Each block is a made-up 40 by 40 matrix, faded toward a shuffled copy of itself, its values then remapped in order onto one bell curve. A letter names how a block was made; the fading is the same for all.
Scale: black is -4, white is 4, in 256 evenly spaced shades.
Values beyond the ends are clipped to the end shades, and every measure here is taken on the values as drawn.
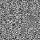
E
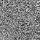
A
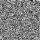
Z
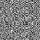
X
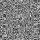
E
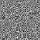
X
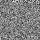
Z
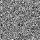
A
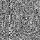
E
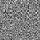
X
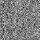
E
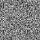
A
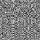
X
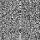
E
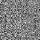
E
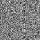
A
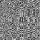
X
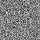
A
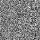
A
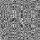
X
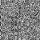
E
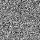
Z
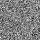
Z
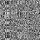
X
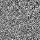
A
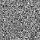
A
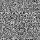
Z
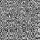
X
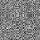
X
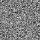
A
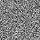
A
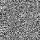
A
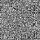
E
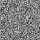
A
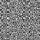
X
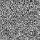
E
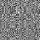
X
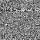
Z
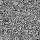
Z
